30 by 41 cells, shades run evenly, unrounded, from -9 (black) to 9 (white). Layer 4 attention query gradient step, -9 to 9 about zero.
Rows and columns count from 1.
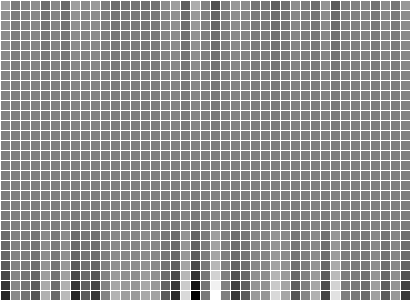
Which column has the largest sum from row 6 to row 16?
20
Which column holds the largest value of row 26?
22
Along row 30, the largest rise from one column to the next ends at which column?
19
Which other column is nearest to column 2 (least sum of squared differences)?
11
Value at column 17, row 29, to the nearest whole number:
-2
